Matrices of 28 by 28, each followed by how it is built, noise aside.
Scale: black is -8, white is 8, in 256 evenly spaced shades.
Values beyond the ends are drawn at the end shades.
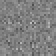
low rank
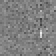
uneven columns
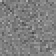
diagonal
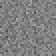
repeating rows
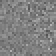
upper triangular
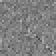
diagonal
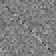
diagonal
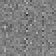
uneven columns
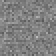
repeating rows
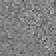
upper triangular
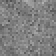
smooth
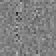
uneven columns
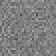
low rank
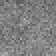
smooth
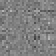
low rank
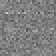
uneven rows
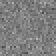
uneven rows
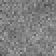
smooth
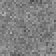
smooth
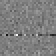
uneven rows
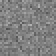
low rank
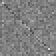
diagonal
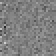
uneven columns
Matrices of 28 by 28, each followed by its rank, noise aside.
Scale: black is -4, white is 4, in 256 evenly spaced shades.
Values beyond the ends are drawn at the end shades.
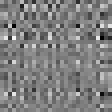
two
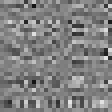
three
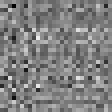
four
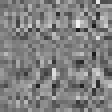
four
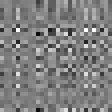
two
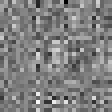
four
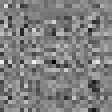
four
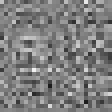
four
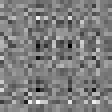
three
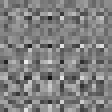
two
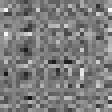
four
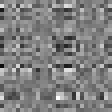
two
